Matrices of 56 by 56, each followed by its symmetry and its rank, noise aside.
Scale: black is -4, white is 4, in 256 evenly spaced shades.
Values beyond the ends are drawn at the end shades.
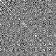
symmetric, rank seven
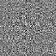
antisymmetric, rank six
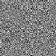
antisymmetric, rank six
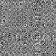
symmetric, rank eight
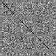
symmetric, rank eight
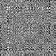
symmetric, rank six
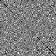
symmetric, rank seven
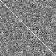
symmetric, rank eight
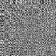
antisymmetric, rank six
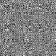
no symmetry, rank seven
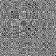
symmetric, rank six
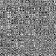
no symmetry, rank eight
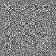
symmetric, rank seven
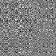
no symmetry, rank seven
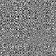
antisymmetric, rank six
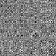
symmetric, rank seven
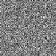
no symmetry, rank eight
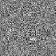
no symmetry, rank seven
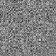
symmetric, rank eight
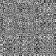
antisymmetric, rank six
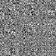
antisymmetric, rank eight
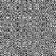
antisymmetric, rank six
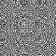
symmetric, rank seven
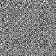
symmetric, rank seven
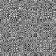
symmetric, rank six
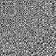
symmetric, rank seven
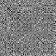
symmetric, rank seven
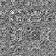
symmetric, rank eight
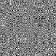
no symmetry, rank eight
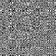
antisymmetric, rank eight
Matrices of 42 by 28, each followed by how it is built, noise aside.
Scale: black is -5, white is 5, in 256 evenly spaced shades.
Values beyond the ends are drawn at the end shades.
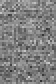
blocks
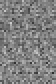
repeating columns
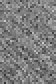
Toeplitz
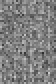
blocks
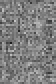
blocks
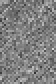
Hankel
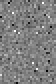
sparse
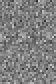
repeating columns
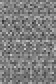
repeating columns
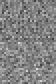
repeating columns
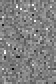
sparse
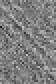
Toeplitz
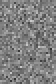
noise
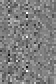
uneven columns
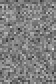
repeating columns
